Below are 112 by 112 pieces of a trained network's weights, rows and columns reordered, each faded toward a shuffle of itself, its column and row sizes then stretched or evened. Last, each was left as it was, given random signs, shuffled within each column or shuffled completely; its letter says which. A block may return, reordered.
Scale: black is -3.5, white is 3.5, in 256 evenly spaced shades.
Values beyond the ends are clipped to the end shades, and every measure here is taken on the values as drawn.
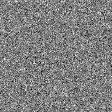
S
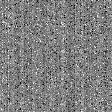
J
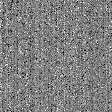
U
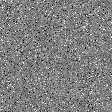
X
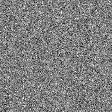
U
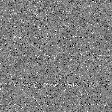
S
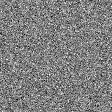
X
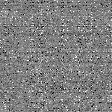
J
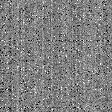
J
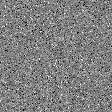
X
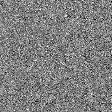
S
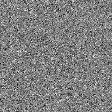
J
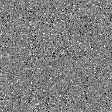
S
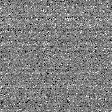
J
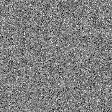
U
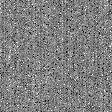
U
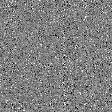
S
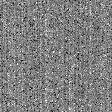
U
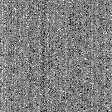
U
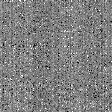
J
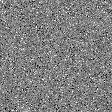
X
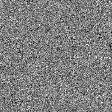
S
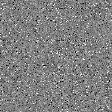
S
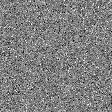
X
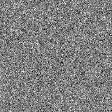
S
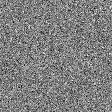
X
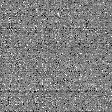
J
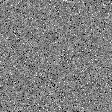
X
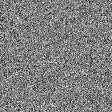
S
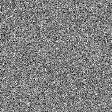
S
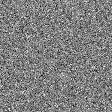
X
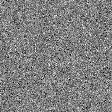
U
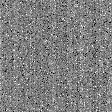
U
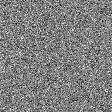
X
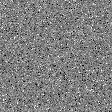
X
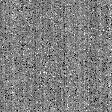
U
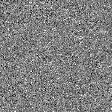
S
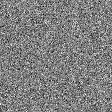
X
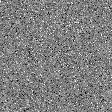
X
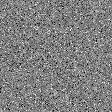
X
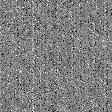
U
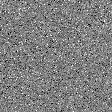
X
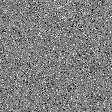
X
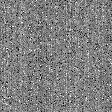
U
